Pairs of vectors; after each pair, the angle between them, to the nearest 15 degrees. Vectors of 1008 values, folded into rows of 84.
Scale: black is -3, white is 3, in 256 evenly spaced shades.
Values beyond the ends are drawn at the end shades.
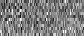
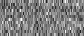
45 degrees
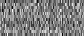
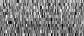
75 degrees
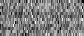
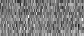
75 degrees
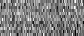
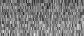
120 degrees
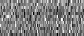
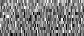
30 degrees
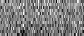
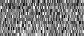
135 degrees
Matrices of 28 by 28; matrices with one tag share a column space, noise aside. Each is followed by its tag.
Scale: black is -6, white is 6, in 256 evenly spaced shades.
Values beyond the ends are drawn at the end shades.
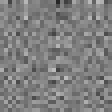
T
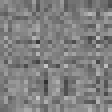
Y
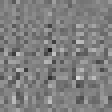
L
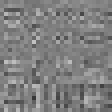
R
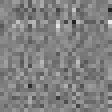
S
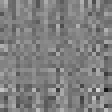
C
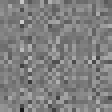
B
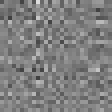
T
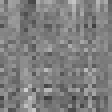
C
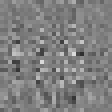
L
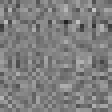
S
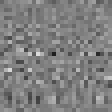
L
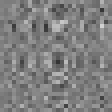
S
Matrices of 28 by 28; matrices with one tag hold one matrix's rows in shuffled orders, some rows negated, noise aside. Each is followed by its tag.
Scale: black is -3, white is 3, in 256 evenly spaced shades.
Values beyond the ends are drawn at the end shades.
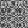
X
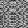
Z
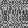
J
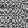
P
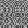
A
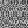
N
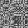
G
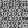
J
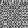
J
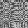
G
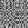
A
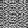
Z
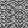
X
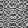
Z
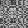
Z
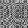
A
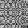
P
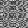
Z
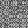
N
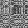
G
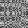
P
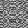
Z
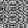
Z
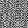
A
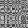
P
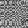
P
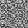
X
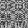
X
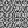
A
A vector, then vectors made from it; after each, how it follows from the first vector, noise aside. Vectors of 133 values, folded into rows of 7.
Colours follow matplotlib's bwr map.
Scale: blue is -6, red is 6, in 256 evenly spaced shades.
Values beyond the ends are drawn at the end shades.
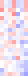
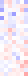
negated, partly zeroed.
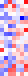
wrapped around, scaled up.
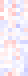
shrunk.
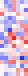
wrapped around, scaled up.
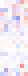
wrapped around, negated, partly zeroed.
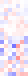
wrapped around, negated, partly zeroed.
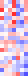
scaled up.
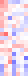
reversed, negated.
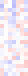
negated, shrunk.
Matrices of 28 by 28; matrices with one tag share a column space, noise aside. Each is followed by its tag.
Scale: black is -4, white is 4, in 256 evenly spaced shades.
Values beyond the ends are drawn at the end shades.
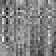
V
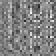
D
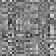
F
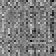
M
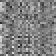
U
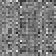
M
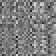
U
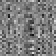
F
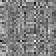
M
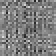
M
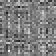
M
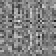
D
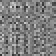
U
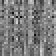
V
